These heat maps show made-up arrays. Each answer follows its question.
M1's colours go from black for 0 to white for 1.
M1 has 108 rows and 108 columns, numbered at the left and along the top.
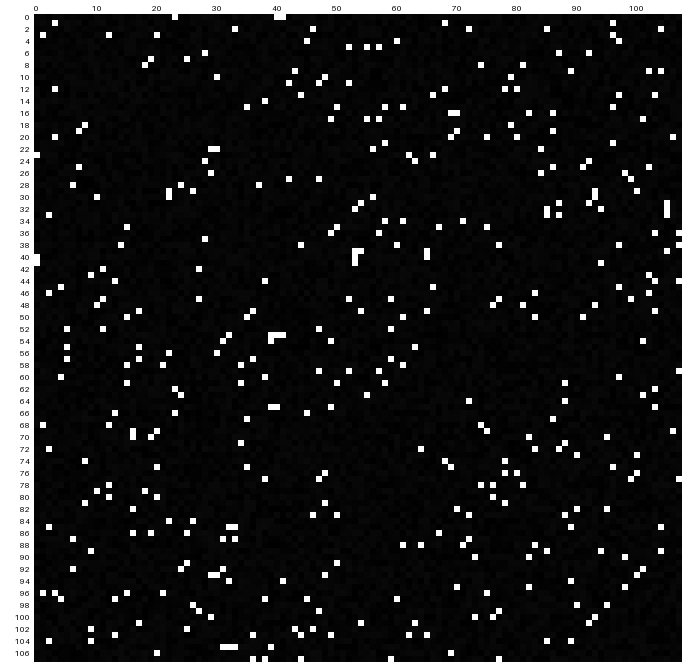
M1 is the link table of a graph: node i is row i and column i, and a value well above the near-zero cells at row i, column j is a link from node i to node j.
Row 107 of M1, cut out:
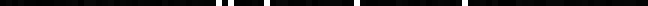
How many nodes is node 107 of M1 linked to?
5
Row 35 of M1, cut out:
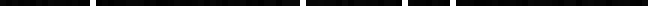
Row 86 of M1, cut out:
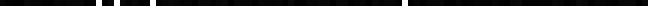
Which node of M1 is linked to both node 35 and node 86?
node 67
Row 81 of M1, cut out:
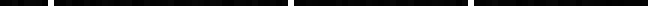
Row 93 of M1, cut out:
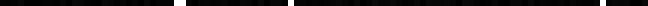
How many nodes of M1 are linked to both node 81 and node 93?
1
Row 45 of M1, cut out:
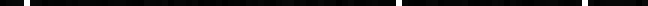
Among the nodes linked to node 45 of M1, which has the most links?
node 97
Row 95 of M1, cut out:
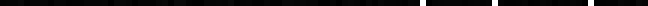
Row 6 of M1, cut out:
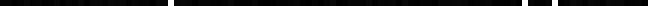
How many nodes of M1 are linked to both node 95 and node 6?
0
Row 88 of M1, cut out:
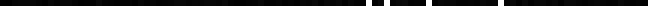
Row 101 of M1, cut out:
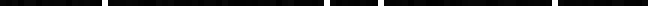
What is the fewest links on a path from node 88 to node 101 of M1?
6
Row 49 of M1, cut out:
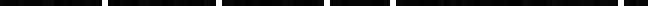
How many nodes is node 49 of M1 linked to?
5
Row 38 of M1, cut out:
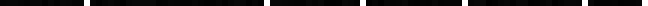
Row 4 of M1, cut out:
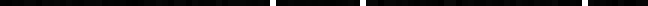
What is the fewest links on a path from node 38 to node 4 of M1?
2
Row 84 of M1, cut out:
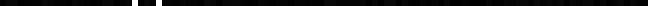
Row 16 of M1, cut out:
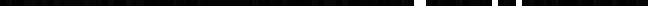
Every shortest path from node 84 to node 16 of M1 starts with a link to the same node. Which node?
node 26
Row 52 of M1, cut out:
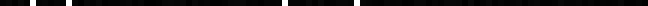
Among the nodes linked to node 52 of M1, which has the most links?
node 47
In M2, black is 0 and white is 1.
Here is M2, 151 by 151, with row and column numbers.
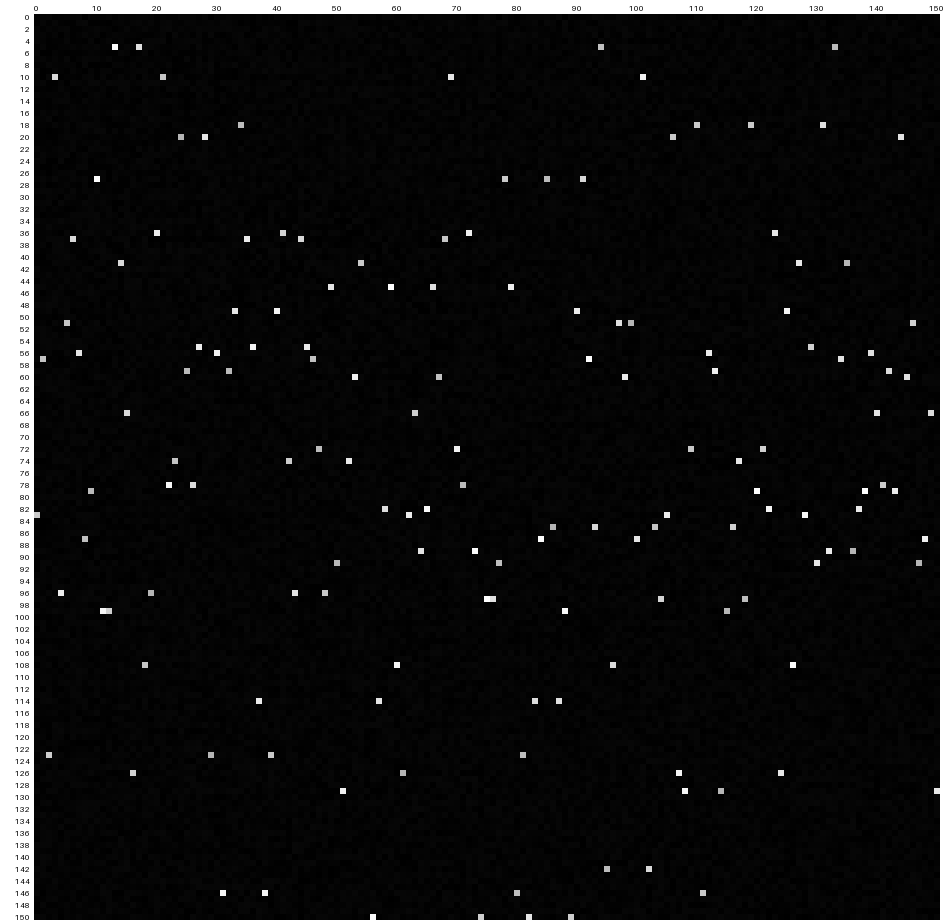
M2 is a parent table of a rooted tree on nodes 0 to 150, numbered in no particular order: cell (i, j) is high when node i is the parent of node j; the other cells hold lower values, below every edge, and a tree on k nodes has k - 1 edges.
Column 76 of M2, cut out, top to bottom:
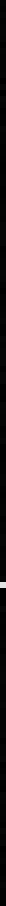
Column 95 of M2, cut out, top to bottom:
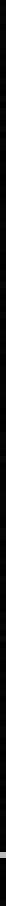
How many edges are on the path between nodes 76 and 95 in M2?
8
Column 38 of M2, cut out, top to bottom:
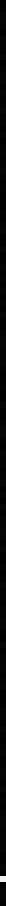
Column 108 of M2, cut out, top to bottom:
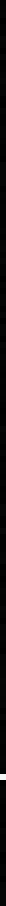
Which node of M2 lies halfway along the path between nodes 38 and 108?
51
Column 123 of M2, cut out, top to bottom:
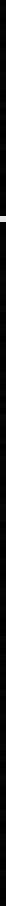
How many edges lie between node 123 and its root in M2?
2
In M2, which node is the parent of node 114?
129
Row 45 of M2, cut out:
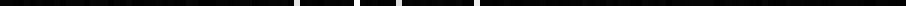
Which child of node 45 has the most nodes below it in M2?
59
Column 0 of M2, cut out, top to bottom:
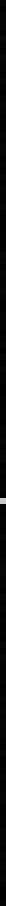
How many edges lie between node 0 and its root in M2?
4
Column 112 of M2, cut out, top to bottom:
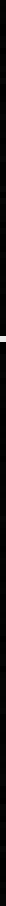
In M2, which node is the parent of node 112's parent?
150
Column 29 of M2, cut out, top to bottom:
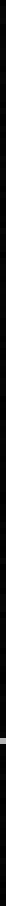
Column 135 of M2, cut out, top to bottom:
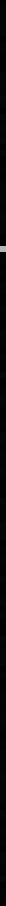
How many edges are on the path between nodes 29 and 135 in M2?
4
